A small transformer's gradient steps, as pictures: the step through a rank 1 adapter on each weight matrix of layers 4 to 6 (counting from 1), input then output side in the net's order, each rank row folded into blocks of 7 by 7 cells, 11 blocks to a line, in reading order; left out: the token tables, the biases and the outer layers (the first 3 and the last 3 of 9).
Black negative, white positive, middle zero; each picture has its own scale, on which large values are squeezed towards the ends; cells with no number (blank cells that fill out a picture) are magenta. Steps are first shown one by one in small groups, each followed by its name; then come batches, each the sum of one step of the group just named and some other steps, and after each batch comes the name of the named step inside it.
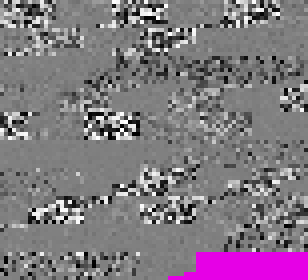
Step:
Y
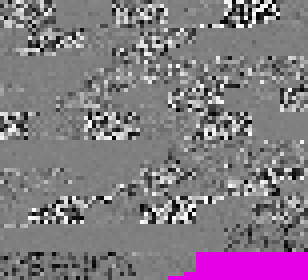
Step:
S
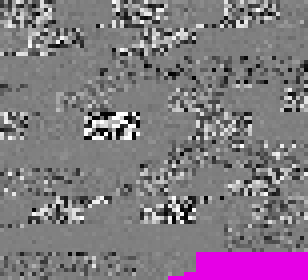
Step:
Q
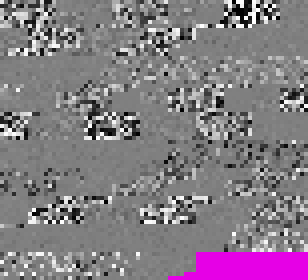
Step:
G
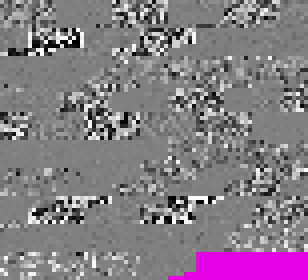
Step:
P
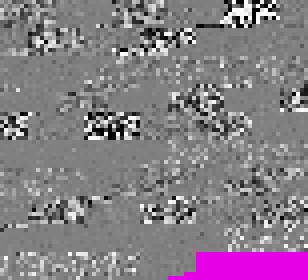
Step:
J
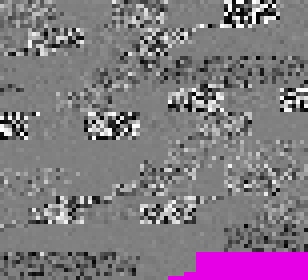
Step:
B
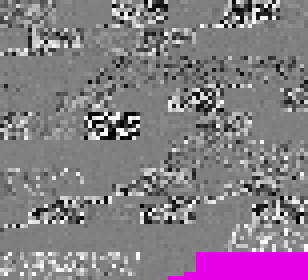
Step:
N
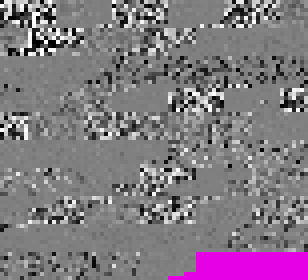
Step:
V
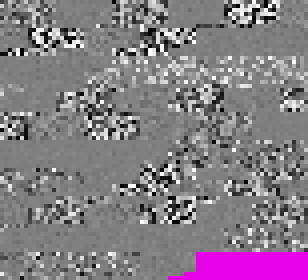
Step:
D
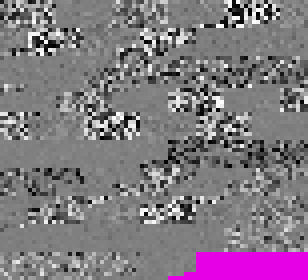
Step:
Q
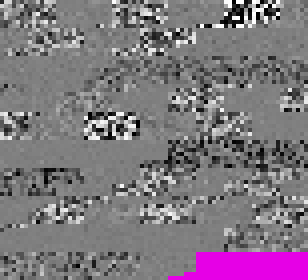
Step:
Y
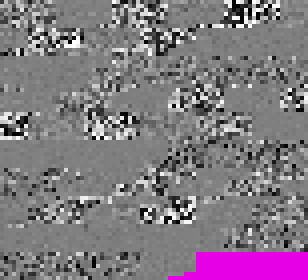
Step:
D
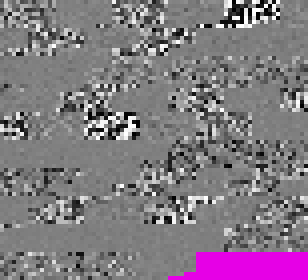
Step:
P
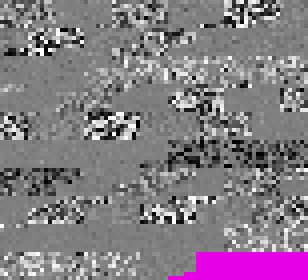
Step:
P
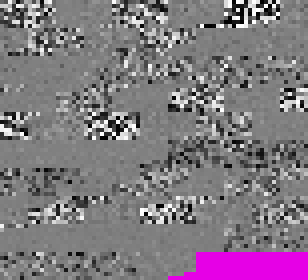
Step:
B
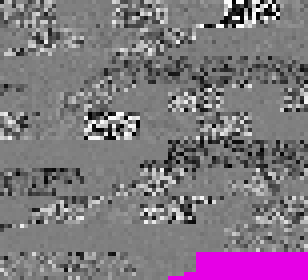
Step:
Q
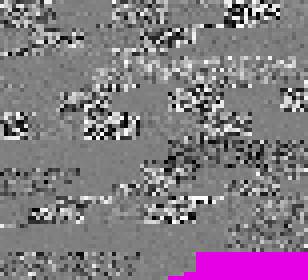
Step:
P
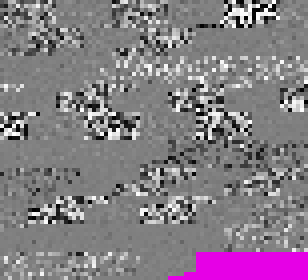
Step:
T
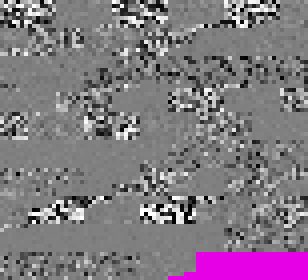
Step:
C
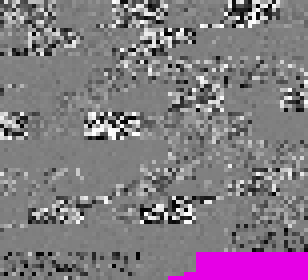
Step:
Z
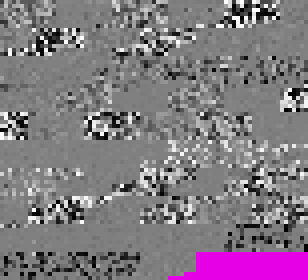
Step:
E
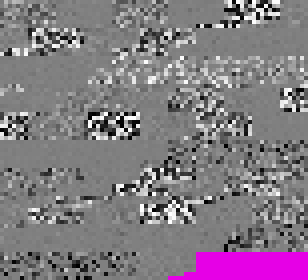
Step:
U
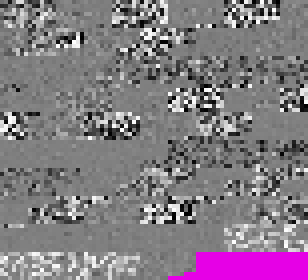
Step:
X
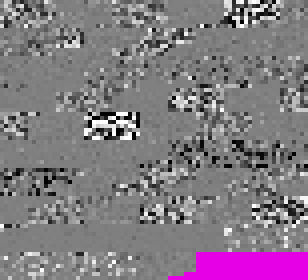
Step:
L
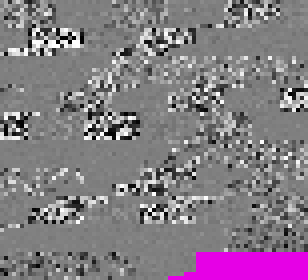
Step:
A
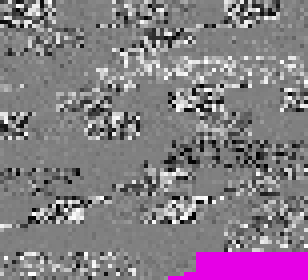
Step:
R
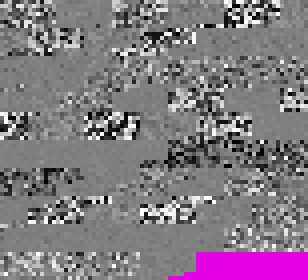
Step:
R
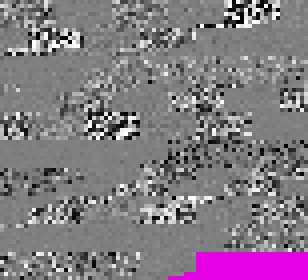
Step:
A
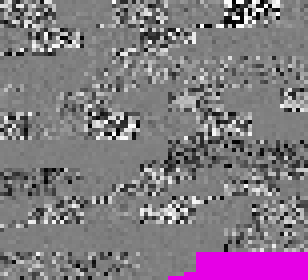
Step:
U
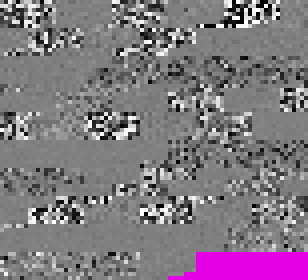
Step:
C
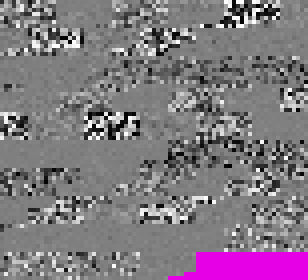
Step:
A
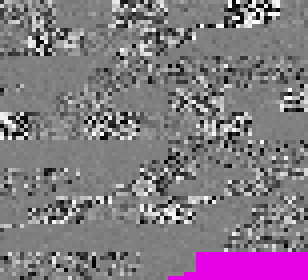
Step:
Z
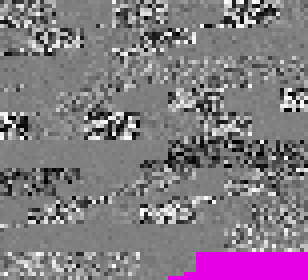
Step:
R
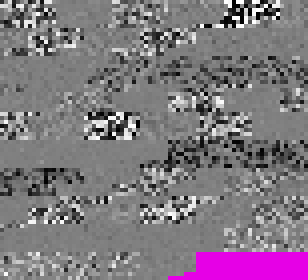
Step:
L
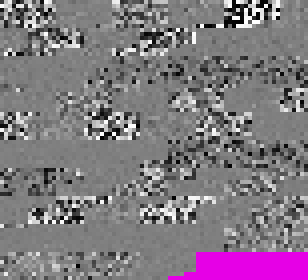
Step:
L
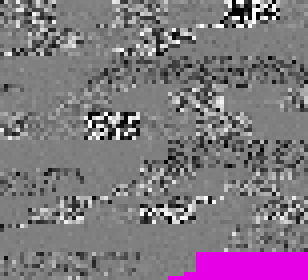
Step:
Z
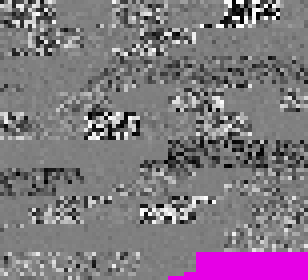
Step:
R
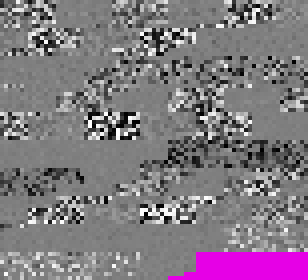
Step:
T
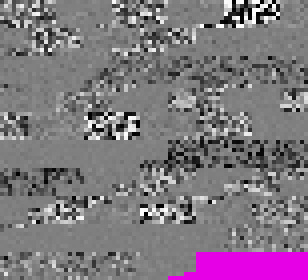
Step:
C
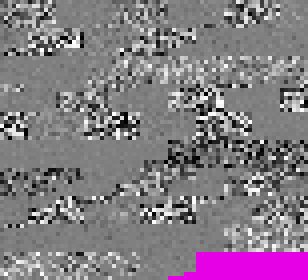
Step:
T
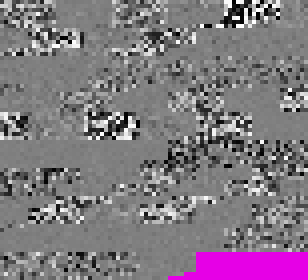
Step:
A
